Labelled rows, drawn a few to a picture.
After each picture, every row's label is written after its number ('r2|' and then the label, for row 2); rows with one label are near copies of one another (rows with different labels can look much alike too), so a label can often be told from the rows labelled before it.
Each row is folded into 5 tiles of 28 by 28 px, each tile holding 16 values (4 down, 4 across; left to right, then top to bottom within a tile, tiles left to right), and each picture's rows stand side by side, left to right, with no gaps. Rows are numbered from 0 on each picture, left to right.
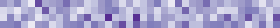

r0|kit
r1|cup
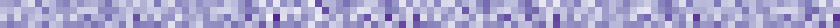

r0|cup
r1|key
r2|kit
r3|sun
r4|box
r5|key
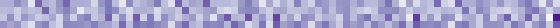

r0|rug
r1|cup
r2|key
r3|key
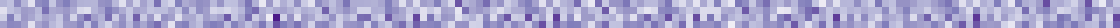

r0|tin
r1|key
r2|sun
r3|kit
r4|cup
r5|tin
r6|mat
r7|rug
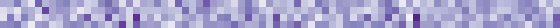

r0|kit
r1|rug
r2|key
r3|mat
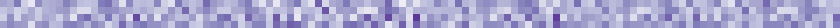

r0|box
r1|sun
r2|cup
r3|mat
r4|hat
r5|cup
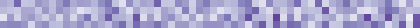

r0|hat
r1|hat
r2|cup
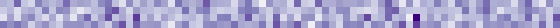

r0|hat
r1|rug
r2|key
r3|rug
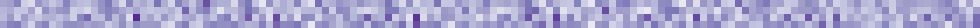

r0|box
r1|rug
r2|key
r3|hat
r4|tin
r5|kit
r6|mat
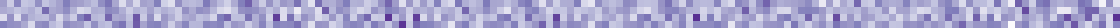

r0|sun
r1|box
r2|kit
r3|sun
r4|box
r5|tin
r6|hat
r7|tin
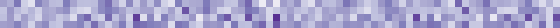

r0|box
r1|sun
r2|box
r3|cup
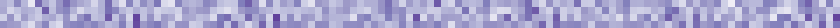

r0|rug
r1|box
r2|box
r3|hat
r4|hat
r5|box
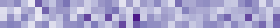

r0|kit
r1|kit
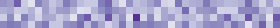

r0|box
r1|cup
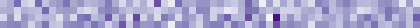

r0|cup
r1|key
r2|tin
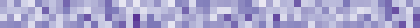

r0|sun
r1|tin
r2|hat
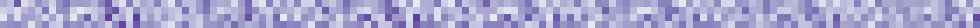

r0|hat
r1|rug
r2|sun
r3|cup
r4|tin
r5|sun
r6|key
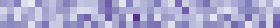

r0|box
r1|cup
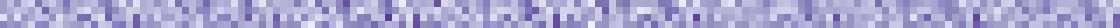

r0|sun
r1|rug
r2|rug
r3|hat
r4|tin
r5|box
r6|mat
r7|sun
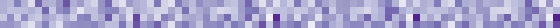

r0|rug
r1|key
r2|key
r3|key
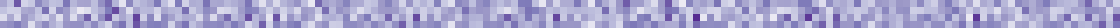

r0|hat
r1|cup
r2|kit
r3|tin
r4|rug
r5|hat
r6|key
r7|kit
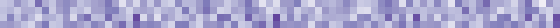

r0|mat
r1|sun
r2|box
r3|rug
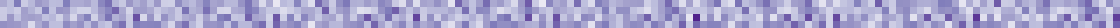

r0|hat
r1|sun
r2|tin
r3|rug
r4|key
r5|cup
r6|mat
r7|hat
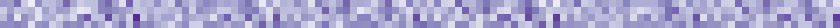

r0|box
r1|mat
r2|rug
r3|sun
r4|hat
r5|sun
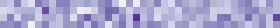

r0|tin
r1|box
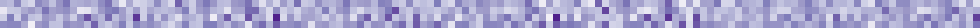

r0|tin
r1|mat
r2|hat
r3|key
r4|cup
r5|box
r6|tin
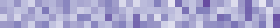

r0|sun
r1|rug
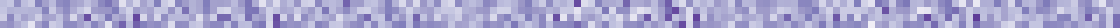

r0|mat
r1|sun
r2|sun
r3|box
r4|hat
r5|mat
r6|tin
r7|rug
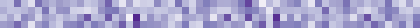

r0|key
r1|mat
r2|cup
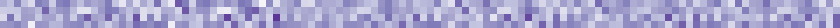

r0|tin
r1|tin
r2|box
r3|cup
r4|kit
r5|cup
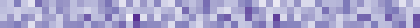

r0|key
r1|sun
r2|sun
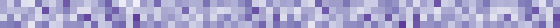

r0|sun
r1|hat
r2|kit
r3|hat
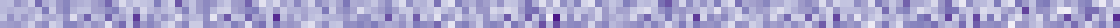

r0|mat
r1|mat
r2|rug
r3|key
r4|box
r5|kit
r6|rug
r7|tin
